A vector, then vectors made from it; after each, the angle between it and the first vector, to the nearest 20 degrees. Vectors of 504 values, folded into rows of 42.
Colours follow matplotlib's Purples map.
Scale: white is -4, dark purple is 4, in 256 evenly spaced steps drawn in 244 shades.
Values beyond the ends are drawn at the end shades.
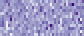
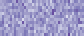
60 degrees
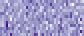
160 degrees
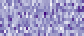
60 degrees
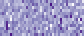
160 degrees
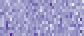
160 degrees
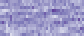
60 degrees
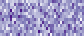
60 degrees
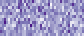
80 degrees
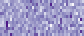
160 degrees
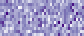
60 degrees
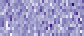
20 degrees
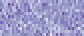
80 degrees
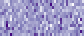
160 degrees
